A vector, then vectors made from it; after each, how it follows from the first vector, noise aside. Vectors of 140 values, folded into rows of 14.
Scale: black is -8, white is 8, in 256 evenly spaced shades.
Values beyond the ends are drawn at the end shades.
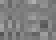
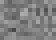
wrapped around, negated.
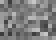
scaled up.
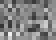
negated, scaled up.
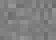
reversed, shrunk.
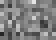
scaled up.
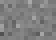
partly zeroed.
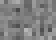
wrapped around, negated.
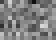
negated, scaled up.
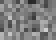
negated, scaled up.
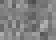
negated.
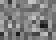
scaled up.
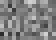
scaled up.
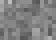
wrapped around, negated.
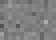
negated, partly zeroed.
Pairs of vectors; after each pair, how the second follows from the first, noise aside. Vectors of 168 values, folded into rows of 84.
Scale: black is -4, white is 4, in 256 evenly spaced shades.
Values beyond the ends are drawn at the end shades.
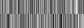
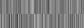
wrapped around, shrunk.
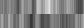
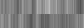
shrunk.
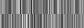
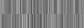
shrunk.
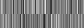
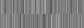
shrunk.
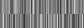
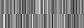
shuffled.
